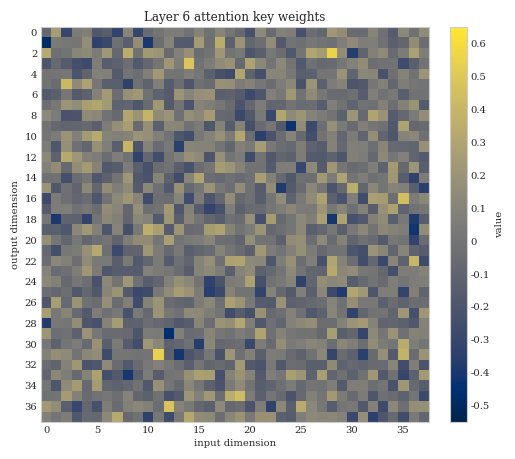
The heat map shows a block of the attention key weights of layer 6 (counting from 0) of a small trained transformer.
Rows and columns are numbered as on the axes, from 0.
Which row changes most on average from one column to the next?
18
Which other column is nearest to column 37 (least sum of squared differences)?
23
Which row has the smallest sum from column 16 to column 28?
25
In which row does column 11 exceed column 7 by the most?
31
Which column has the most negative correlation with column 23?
22
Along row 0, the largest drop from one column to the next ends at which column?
2
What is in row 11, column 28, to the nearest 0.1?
0.1
